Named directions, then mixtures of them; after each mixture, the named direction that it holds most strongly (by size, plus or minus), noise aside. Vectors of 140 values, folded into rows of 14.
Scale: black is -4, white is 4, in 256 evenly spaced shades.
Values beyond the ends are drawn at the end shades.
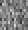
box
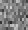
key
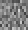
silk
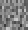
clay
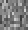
clay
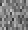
box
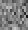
silk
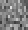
clay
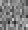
box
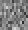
silk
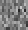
clay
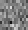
key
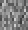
box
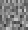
clay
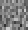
clay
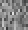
box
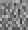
silk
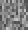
clay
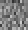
silk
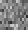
key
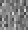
box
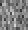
box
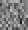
silk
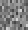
clay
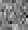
key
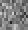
key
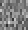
box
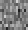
key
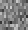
key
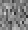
silk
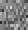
key
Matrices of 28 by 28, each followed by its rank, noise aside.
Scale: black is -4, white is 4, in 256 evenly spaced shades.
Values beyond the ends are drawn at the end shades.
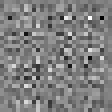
three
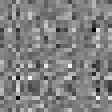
three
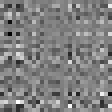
three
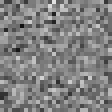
eight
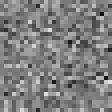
eight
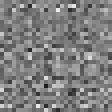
four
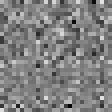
six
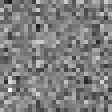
six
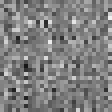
six
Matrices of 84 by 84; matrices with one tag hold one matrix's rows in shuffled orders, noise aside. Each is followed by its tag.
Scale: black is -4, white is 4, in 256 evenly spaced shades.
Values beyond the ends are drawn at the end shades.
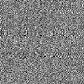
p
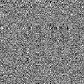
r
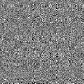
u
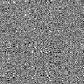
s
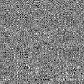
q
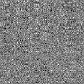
q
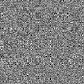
r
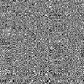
s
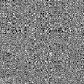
s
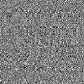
p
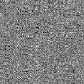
q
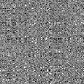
s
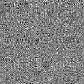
q
